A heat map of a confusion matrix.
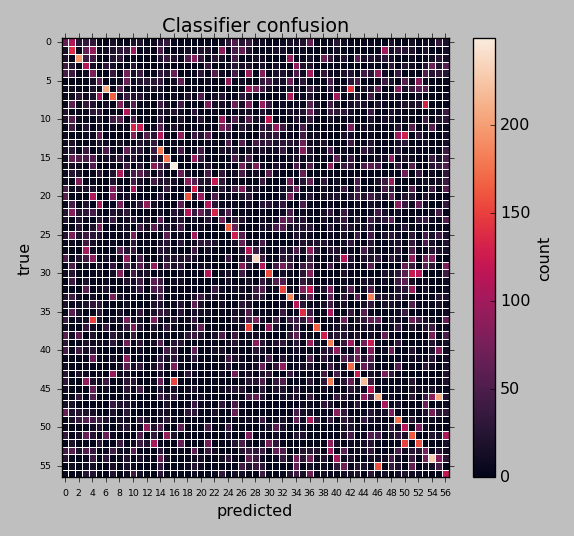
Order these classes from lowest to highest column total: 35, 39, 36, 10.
35, 10, 39, 36
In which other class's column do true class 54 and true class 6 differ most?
42
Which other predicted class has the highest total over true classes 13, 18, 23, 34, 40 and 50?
48
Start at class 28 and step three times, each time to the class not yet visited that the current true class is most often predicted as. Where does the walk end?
36
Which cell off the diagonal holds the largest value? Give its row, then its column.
46, 55
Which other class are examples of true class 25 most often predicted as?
19
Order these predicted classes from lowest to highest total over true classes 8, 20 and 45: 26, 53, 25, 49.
49, 26, 25, 53
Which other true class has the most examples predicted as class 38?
2
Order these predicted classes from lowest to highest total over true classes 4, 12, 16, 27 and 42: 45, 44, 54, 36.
54, 45, 44, 36
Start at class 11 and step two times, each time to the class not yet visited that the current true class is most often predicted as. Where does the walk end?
30
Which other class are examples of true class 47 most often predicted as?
53
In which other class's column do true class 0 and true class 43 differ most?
1
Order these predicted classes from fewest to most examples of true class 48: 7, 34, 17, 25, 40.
17, 7, 34, 25, 40
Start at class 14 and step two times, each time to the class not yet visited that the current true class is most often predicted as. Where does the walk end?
39
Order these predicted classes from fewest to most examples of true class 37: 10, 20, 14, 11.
14, 11, 20, 10
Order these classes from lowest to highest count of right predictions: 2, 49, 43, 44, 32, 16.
43, 32, 49, 2, 44, 16
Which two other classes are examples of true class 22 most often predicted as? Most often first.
18, 1
